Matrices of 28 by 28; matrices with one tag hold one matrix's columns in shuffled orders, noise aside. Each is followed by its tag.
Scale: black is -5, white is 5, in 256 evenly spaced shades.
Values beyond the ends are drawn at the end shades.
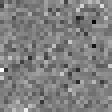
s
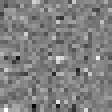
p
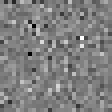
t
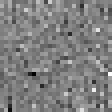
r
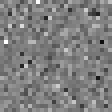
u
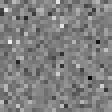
u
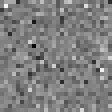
s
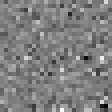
p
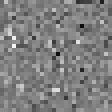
t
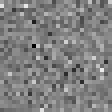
s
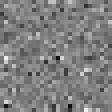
p
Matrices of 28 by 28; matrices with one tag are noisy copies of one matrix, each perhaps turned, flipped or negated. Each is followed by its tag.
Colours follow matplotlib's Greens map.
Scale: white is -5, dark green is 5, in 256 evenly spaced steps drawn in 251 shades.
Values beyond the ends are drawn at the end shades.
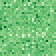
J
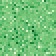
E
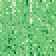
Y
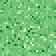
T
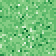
T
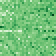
Y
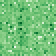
J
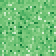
J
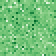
E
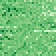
Y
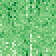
Y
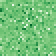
T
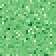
T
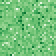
E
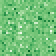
J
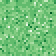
T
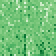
Y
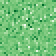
T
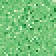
T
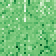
Y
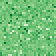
T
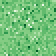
T
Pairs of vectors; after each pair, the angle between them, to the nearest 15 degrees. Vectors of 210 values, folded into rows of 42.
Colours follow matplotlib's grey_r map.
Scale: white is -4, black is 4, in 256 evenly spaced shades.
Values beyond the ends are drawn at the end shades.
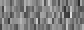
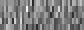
90 degrees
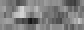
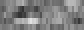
165 degrees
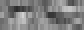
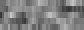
135 degrees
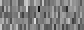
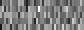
165 degrees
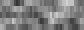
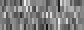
75 degrees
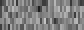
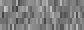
120 degrees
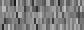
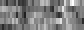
75 degrees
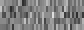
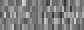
135 degrees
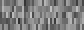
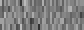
120 degrees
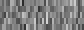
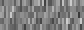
75 degrees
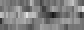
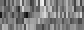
120 degrees
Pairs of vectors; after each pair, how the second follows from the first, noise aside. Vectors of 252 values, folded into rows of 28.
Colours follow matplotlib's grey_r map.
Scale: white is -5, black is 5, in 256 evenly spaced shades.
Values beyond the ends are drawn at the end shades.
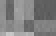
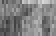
reversed.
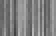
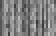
wrapped around, negated.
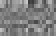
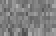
reversed, shrunk.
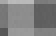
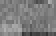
reversed, negated, partly zeroed.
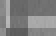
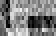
negated, scaled up.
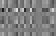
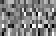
reversed, scaled up.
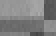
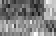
negated, scaled up.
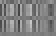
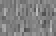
reversed, negated, partly zeroed.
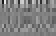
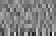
reversed, negated.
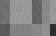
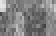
reversed, negated.
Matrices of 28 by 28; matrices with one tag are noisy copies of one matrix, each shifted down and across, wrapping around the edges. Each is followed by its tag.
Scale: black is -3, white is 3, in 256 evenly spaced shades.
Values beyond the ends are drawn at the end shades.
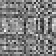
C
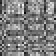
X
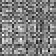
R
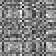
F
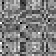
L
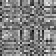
F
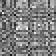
F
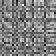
R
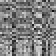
X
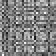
R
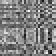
C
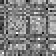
X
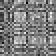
F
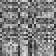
X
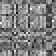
L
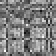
L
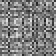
R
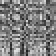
X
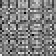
R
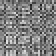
R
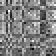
L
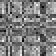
L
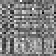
C
